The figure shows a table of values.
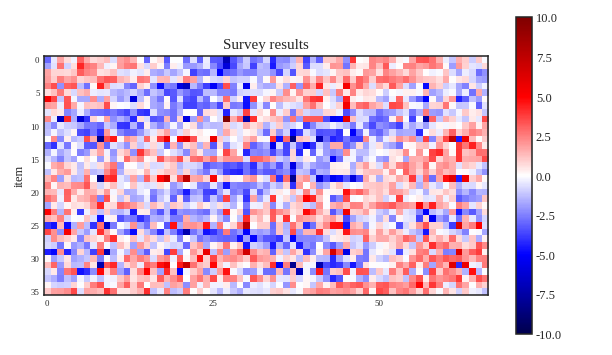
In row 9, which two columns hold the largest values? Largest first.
27, 45
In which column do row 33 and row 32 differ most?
20
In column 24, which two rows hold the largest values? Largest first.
29, 25
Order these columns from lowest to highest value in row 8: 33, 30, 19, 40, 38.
19, 40, 33, 38, 30
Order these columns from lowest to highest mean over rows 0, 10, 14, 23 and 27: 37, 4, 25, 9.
25, 37, 4, 9
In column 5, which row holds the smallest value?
9
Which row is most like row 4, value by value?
26
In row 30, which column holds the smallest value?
43
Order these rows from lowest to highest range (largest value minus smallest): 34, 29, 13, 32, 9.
34, 13, 32, 29, 9
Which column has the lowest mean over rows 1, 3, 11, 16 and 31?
37
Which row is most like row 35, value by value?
3
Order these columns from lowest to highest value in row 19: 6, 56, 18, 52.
56, 18, 52, 6
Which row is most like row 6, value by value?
23
